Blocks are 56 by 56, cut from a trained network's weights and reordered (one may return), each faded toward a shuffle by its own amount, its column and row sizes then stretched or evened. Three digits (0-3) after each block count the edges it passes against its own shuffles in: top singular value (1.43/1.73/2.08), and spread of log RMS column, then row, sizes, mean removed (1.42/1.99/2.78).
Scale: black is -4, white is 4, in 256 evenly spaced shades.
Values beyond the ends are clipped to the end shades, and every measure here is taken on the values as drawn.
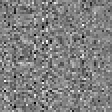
2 2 0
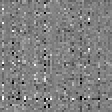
1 2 1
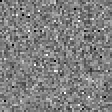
0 0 0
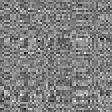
3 0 2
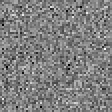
0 1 2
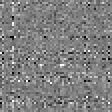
2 2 2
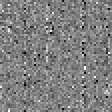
0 2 0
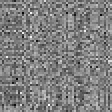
3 1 1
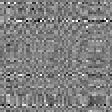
3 0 3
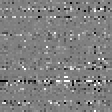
2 1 3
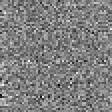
2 0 1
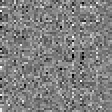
2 2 0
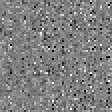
0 2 1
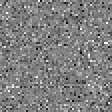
1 0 0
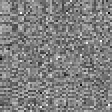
3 1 0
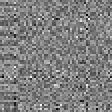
3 1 1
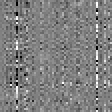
3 3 0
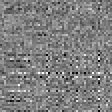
3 1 2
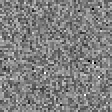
0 0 0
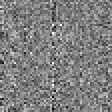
2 2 0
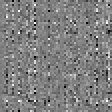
1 3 1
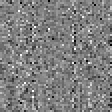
2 2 0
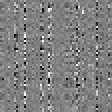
2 3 1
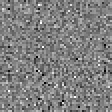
0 1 1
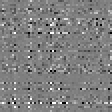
2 2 3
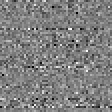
0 1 3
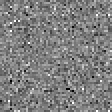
0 1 1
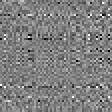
3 1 2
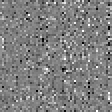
1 2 0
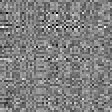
3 1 2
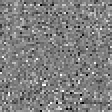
0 0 1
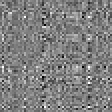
3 2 2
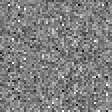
0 2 0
